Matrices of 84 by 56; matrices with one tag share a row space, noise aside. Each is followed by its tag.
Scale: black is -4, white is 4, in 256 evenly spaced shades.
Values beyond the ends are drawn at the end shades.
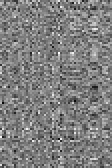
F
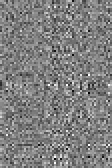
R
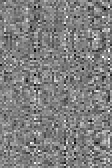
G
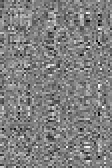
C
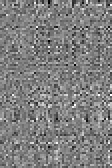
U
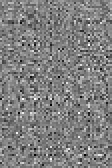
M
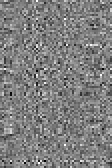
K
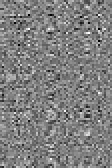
C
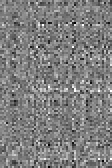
U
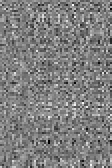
U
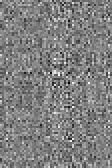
R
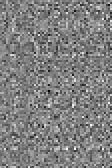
U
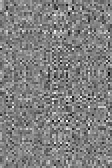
R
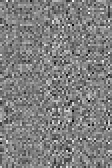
R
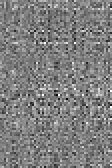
U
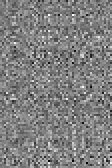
U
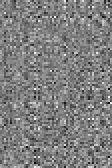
G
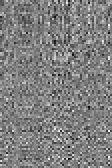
R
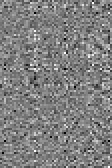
G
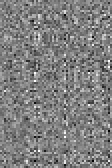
G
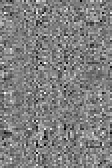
K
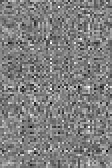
M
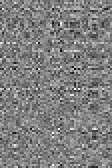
F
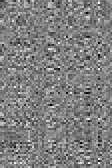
C
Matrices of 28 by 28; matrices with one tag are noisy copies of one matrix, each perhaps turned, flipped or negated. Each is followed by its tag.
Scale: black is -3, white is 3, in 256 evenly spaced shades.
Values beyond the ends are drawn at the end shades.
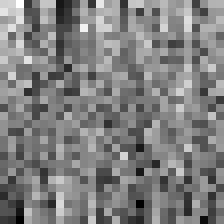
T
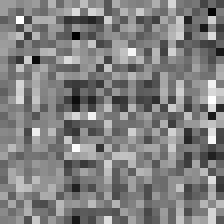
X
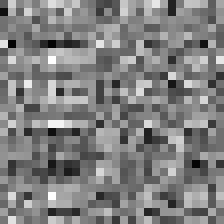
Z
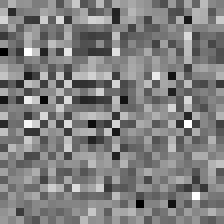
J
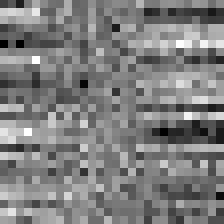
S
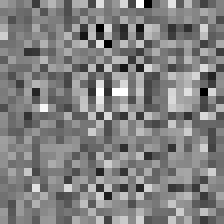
J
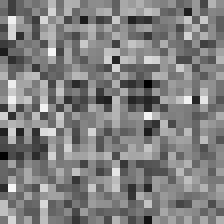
X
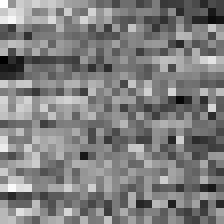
T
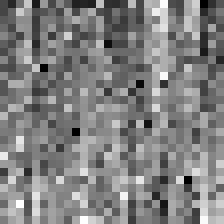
T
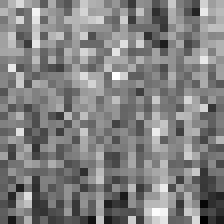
T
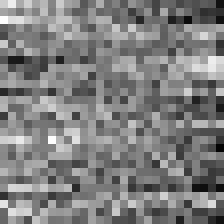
T
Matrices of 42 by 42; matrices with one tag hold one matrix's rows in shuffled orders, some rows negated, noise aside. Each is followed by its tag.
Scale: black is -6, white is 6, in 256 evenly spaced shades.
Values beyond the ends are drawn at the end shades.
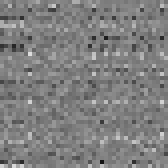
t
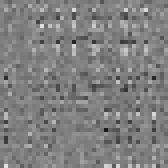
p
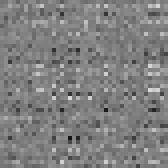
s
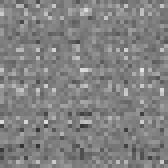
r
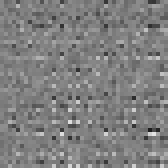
s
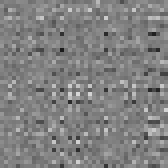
s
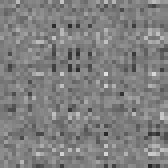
s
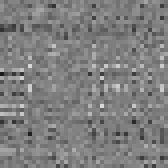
t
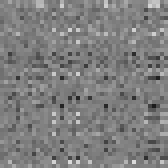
s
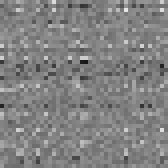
r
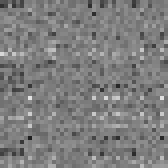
t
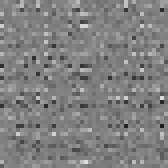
r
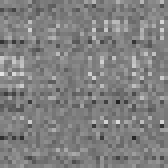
t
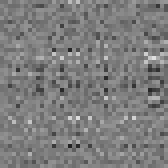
s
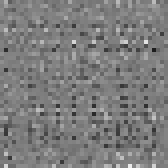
p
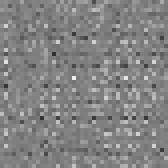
p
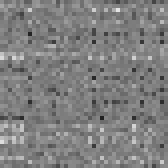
t
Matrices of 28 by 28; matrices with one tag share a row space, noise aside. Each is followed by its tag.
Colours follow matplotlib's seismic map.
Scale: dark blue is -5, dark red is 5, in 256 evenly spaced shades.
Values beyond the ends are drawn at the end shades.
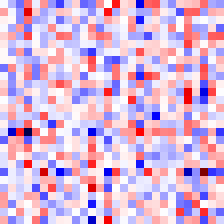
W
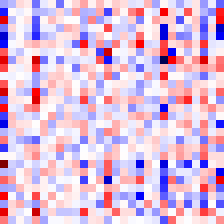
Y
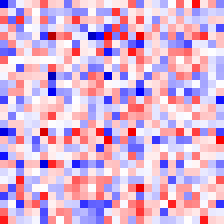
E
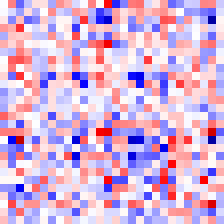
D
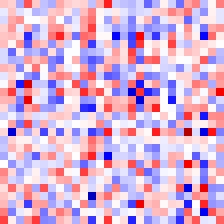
W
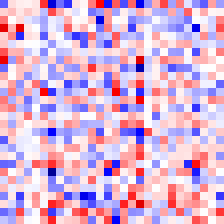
E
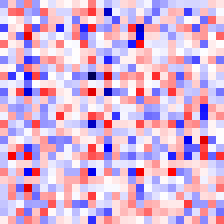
W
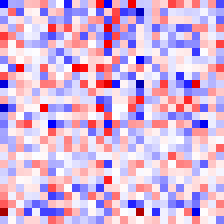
E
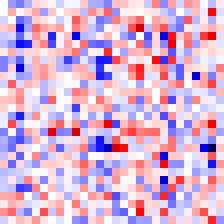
D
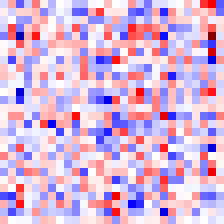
D
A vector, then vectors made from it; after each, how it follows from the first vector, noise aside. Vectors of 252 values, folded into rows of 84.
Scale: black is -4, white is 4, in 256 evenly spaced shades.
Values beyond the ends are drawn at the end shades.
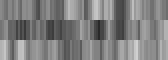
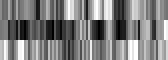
scaled up.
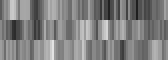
wrapped around.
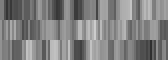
wrapped around.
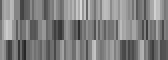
wrapped around, negated.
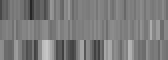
reversed, negated, partly zeroed.
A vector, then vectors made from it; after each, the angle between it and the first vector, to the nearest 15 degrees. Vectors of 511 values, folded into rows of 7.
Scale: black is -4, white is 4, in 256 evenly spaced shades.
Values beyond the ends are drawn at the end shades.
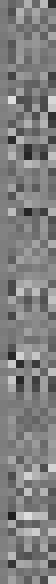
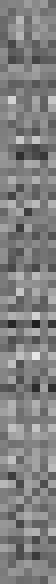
60 degrees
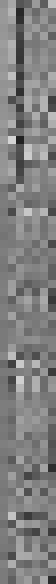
150 degrees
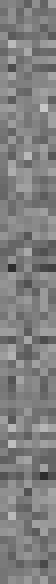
120 degrees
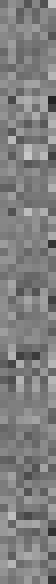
150 degrees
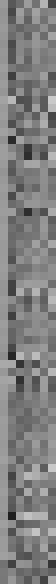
30 degrees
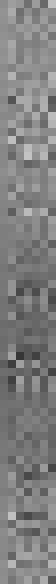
150 degrees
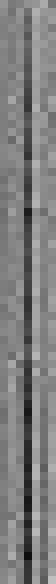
75 degrees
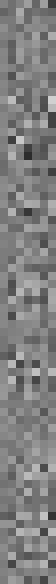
30 degrees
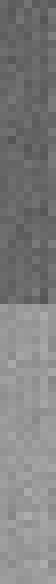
75 degrees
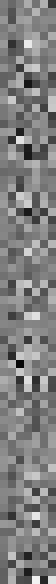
45 degrees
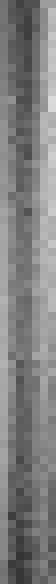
75 degrees
